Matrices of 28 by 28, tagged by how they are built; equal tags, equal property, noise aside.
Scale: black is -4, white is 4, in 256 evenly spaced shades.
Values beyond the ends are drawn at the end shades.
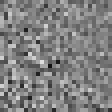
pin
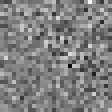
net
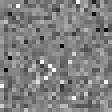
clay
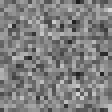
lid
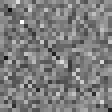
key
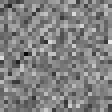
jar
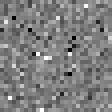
clay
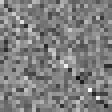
key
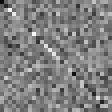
key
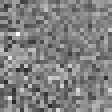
pin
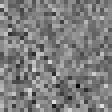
pin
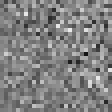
net
